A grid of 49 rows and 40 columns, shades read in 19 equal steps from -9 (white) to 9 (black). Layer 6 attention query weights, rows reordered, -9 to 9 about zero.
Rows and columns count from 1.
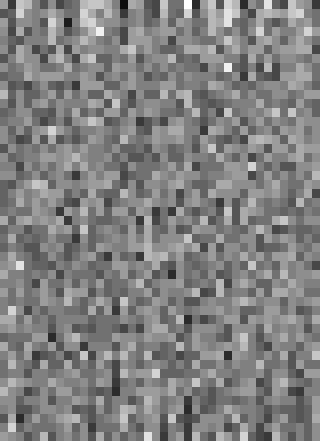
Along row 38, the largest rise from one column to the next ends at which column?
7
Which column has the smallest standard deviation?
39
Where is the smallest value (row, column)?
1, 24
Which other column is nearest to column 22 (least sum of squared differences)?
8
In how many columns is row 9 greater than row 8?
14
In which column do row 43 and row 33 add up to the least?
25
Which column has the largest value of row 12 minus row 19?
32
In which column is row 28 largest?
26
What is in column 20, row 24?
5
